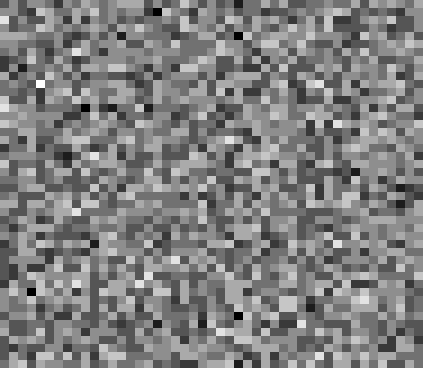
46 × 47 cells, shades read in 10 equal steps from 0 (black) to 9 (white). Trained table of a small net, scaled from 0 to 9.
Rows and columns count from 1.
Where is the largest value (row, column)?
11, 5
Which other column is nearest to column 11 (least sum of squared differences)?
23
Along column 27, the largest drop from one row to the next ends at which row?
40
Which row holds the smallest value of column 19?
30
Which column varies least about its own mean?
42
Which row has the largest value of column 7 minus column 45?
26
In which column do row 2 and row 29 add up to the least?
18
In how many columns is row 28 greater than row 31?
16
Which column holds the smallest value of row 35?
2
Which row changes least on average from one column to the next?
27
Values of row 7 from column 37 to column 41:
5 3 6 4 7
